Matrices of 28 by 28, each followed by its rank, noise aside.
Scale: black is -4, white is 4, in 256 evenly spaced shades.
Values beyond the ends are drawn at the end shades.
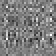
three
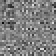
six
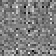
four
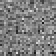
eight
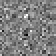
six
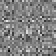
four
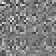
four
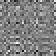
three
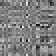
three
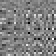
three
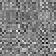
four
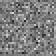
eight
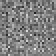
six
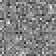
eight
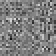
four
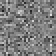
six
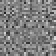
four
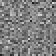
six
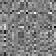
three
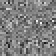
six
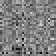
four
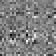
three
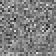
eight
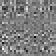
three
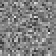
six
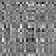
three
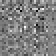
four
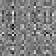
three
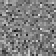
eight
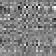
three
